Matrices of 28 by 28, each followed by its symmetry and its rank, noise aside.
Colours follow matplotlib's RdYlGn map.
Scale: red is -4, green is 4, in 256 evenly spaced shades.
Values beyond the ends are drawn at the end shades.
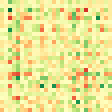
no symmetry, rank four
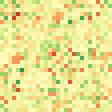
symmetric, rank six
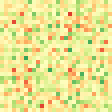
symmetric, rank six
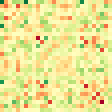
symmetric, rank six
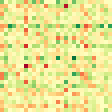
no symmetry, rank five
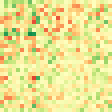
no symmetry, rank five
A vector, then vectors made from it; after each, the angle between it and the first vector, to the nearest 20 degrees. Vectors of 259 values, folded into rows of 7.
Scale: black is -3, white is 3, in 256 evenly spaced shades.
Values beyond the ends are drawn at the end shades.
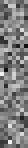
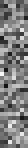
20 degrees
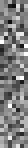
120 degrees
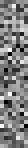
60 degrees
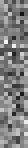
120 degrees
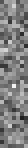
60 degrees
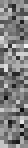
140 degrees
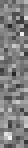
120 degrees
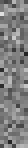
100 degrees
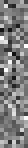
140 degrees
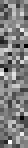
20 degrees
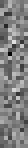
60 degrees
